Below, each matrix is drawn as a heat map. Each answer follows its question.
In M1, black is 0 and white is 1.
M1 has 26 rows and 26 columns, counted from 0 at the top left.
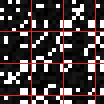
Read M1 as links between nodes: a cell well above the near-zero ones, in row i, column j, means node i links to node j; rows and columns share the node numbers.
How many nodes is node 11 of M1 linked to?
9
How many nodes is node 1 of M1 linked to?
5
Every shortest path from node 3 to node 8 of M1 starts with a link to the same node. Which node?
node 19
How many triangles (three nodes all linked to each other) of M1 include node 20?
1
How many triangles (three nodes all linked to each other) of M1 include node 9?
6
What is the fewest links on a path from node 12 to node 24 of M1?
7
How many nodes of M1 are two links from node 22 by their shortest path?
4
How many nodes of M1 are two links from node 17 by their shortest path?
2
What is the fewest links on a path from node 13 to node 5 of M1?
3
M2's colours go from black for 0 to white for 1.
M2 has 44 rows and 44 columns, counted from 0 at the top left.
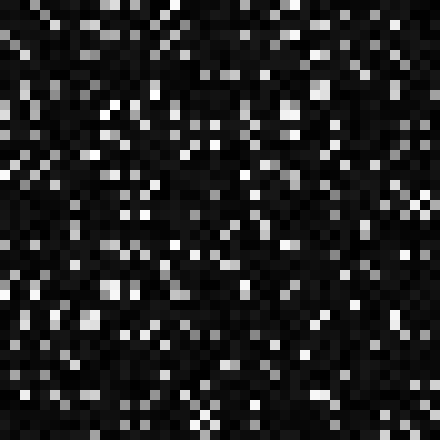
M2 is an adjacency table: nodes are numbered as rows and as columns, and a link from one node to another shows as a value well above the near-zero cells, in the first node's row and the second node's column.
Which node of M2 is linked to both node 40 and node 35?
node 6
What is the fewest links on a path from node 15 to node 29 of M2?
2
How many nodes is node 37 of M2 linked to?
5
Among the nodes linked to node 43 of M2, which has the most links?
node 9
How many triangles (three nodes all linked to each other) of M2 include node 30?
1
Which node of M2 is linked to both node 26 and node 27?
node 16
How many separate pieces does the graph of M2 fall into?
2
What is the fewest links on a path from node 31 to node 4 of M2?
7
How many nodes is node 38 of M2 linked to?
3
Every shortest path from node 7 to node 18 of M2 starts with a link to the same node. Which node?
node 20
